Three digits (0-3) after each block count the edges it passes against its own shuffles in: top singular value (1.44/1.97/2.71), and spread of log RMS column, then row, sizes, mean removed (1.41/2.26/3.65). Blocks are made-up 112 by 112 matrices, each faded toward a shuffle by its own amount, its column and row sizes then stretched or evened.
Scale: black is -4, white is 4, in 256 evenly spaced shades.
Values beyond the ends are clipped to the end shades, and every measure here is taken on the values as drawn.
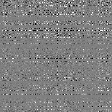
1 2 3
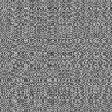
3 0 2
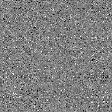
2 1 1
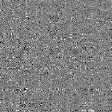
2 2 2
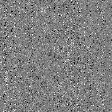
0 2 0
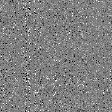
0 2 1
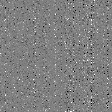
1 2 0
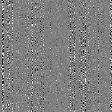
2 3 0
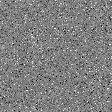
0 0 0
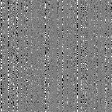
2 3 1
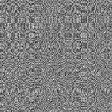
3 2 0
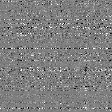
2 1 3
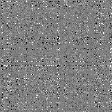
1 2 2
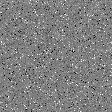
0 0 0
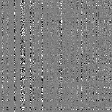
1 3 2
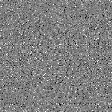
2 0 1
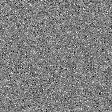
0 0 1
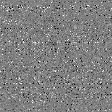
1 0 2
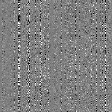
3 3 0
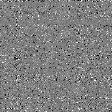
1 1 2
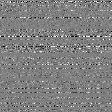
2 0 3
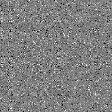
2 1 1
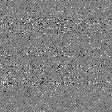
1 1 2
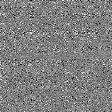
1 1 2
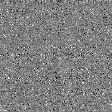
1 0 2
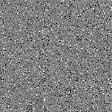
1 1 0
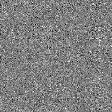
1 1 1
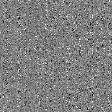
1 2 0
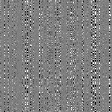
3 3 1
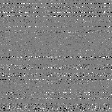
1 1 3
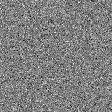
1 0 0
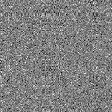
2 1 0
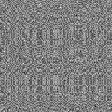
3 0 0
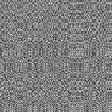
3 0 1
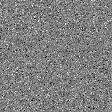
1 0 1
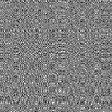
3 1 2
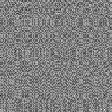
3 0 0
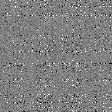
0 2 2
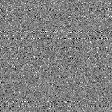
2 0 2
